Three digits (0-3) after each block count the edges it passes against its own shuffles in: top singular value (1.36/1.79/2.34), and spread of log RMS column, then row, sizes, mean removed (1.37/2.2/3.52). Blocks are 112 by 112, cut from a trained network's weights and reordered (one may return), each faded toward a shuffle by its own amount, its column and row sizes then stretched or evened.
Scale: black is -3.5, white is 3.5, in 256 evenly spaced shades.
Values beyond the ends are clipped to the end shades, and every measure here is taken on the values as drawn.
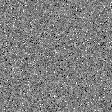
1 0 0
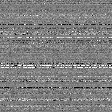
3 0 3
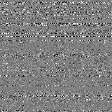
1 1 3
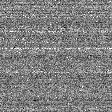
2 0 2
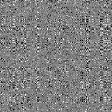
3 2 2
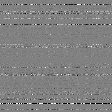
3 0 3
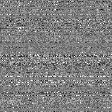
1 1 3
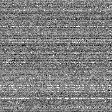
3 1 2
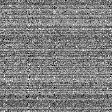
3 2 0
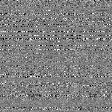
1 0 3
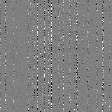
2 3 0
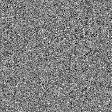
1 1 1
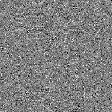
2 1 0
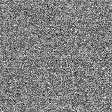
0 1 0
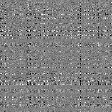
2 2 3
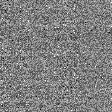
0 2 0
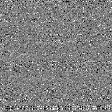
2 0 2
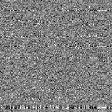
3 0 2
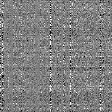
2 3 0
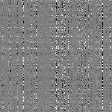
2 3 1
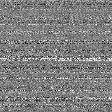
2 0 3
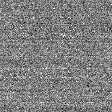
1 1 1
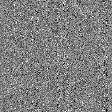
0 2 0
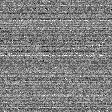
3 0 2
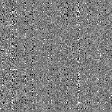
1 2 2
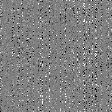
1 3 1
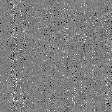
0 2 1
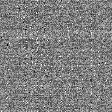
1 2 0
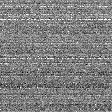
3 0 2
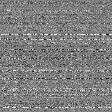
2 0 3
